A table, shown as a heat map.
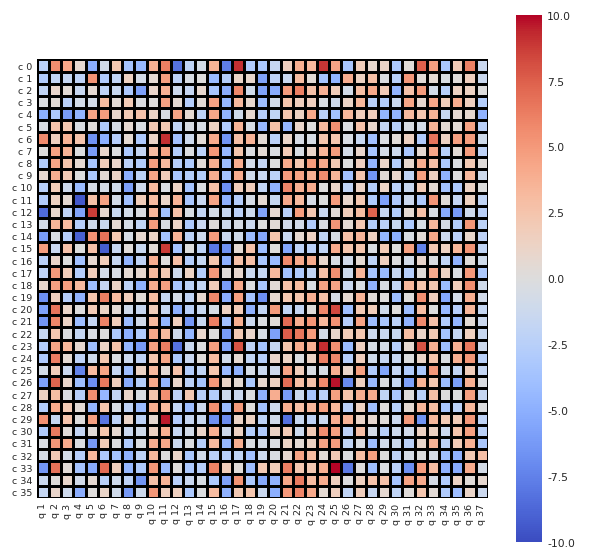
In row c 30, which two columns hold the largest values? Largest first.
q 2, q 24
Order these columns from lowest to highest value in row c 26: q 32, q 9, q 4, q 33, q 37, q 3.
q 4, q 9, q 37, q 3, q 33, q 32
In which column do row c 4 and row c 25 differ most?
q 25
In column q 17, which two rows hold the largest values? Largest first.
c 0, c 23
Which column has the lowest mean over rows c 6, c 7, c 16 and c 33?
q 5
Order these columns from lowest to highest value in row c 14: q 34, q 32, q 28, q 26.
q 34, q 32, q 28, q 26
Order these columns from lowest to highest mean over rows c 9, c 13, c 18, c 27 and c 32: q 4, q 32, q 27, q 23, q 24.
q 4, q 23, q 32, q 24, q 27
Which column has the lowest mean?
q 16
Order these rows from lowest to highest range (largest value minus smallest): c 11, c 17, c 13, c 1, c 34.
c 13, c 17, c 1, c 34, c 11
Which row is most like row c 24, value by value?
c 30
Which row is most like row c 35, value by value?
c 10
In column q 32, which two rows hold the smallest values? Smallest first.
c 15, c 29
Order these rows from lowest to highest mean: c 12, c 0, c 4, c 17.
c 12, c 4, c 17, c 0
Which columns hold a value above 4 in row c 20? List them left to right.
q 2, q 20, q 24, q 25
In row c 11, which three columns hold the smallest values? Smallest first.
q 4, q 29, q 16
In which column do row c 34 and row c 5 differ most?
q 21
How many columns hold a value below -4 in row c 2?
5
